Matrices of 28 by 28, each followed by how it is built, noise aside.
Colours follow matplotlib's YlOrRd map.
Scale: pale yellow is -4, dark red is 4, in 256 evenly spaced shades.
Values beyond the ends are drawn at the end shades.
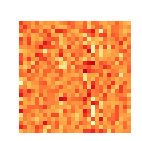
uneven columns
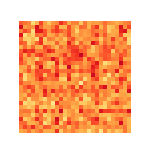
blocks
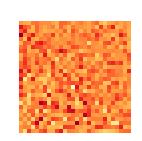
lower triangular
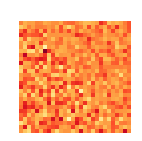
lower triangular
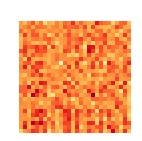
blocks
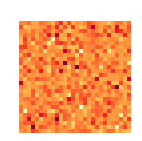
sparse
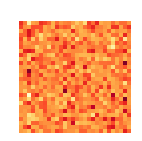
uneven columns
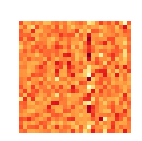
uneven columns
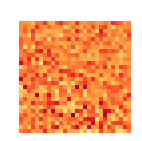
lower triangular
